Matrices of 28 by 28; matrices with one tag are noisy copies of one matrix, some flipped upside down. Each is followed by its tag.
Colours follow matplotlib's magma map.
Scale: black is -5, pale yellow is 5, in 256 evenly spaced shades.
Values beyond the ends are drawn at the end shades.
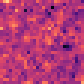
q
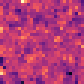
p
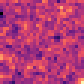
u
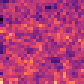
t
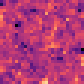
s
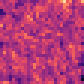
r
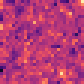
u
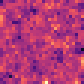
s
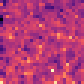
t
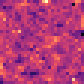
s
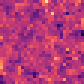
s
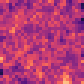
r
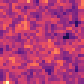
q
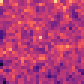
t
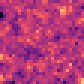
u
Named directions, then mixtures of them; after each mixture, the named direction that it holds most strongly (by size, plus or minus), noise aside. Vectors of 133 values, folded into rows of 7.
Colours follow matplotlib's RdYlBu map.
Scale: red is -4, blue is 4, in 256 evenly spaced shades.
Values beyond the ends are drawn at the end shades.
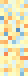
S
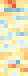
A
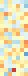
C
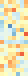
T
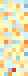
C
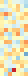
C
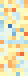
T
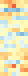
A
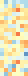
C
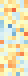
T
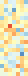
T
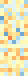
S
